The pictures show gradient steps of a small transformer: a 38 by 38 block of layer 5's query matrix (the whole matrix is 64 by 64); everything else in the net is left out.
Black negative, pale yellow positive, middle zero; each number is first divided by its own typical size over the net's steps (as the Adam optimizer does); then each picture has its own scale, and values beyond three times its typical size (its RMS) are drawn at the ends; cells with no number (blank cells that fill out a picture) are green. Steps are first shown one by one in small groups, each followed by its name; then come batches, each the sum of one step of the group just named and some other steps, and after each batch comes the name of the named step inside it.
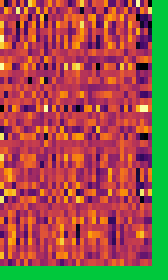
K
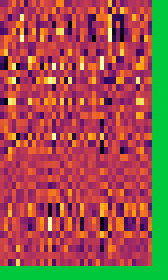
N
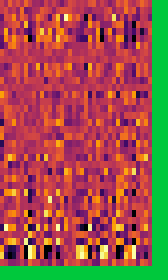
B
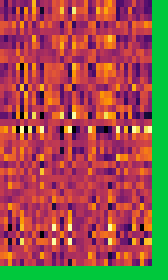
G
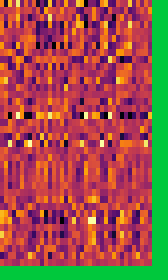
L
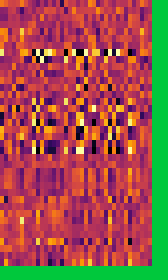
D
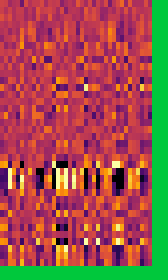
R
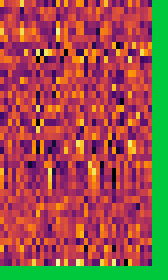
D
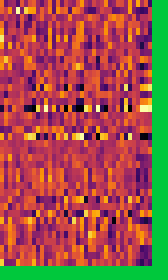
K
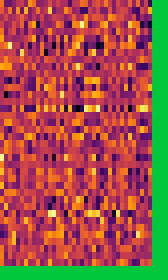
K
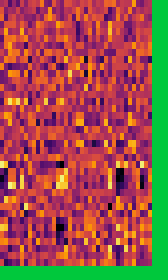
R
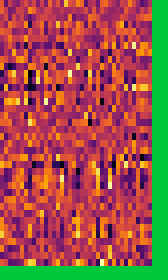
L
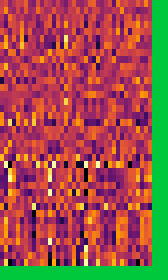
L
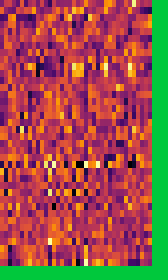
G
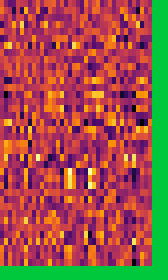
G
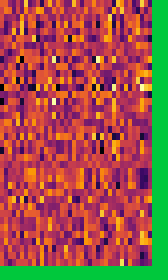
N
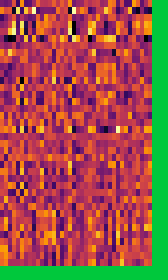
G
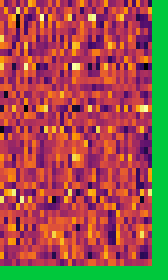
K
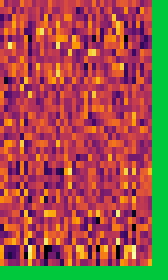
B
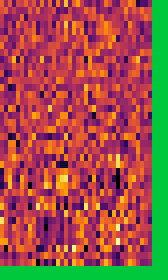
R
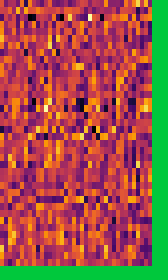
K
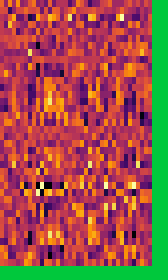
L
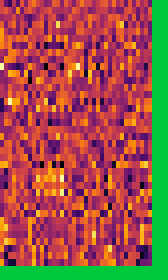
K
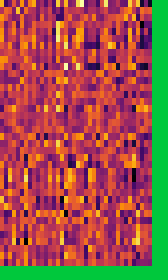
K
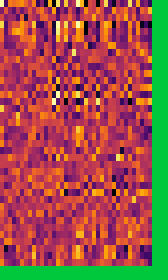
L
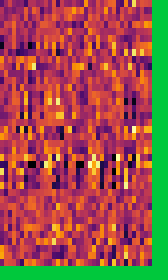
G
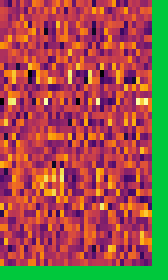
N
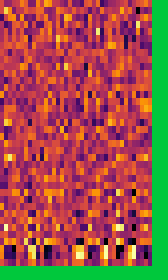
B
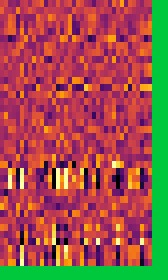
R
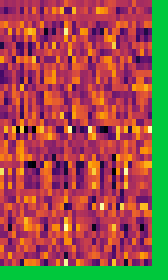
G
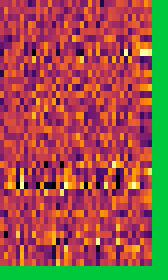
R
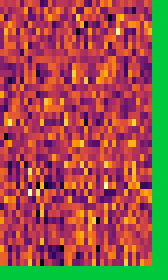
L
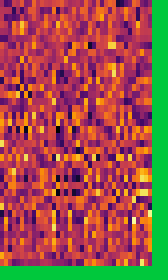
G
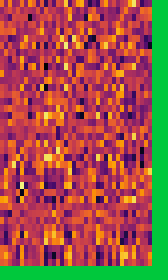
L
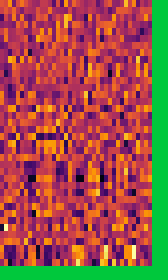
B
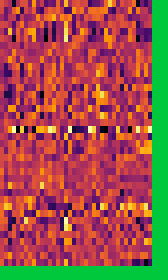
G
